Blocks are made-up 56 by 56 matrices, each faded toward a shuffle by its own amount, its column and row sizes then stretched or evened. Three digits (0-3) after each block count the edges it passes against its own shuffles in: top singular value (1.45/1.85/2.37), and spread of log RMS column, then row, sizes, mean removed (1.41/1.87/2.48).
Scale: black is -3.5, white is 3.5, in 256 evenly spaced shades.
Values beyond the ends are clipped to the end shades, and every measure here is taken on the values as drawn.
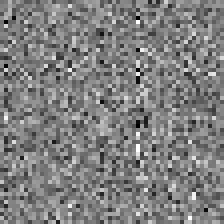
1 2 0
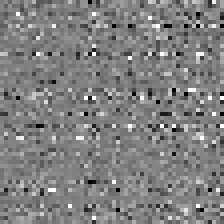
1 2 3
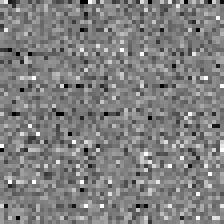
0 0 2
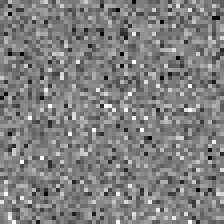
0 0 0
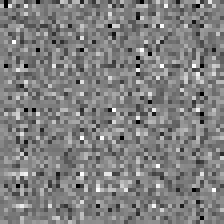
1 2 2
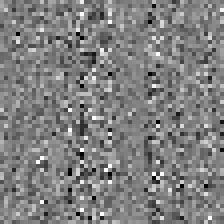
0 3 0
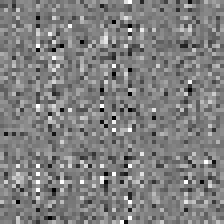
0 3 2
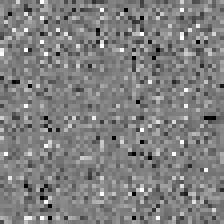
1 2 2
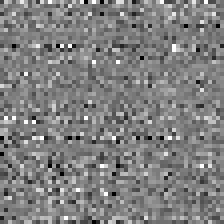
0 1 3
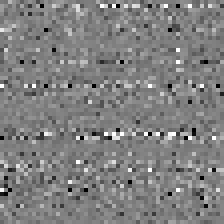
0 0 3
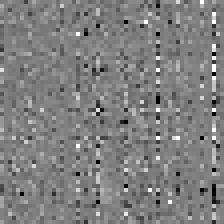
2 3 1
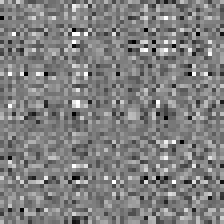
3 3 3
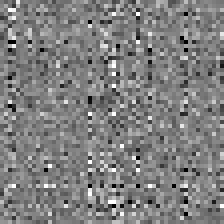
2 3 1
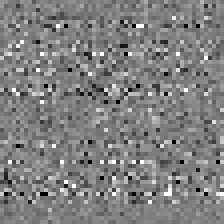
1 0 3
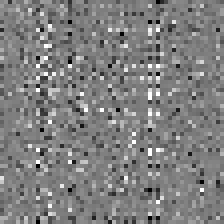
2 3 1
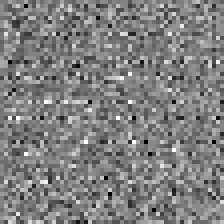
0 1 3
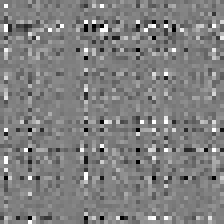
2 3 3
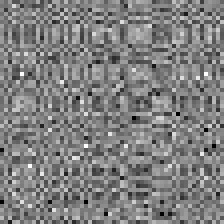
3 0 0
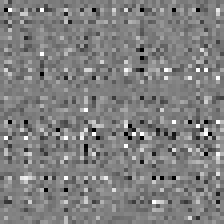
0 2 3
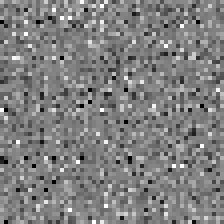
0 0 1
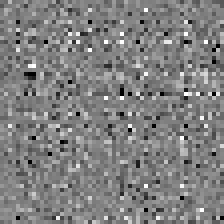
1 2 3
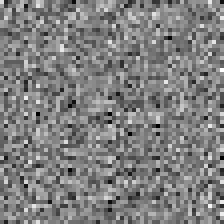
2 2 0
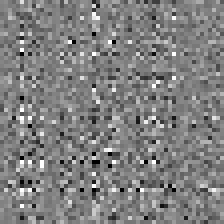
2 3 2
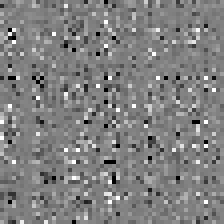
0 3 2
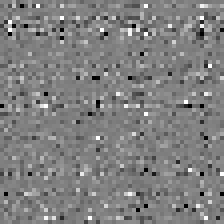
1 1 3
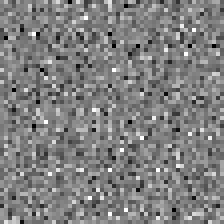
1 0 0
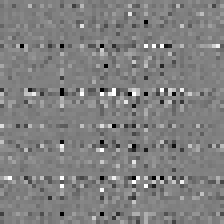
1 2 3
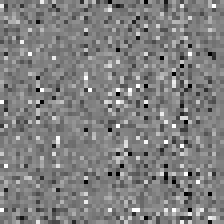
0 3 1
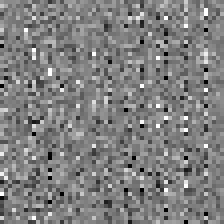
0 3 0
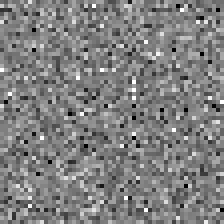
0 0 0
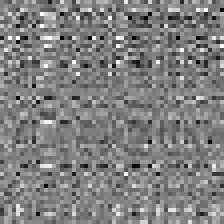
3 1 3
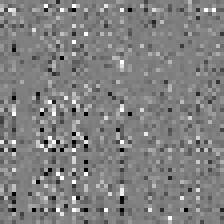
2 3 2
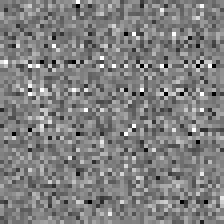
1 1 2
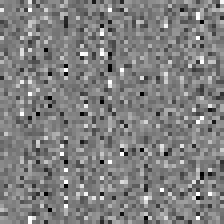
0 3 0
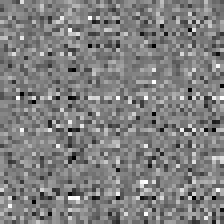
2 2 2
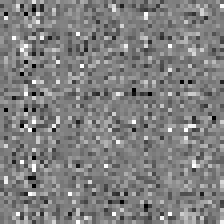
1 3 2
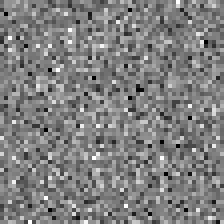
1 0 0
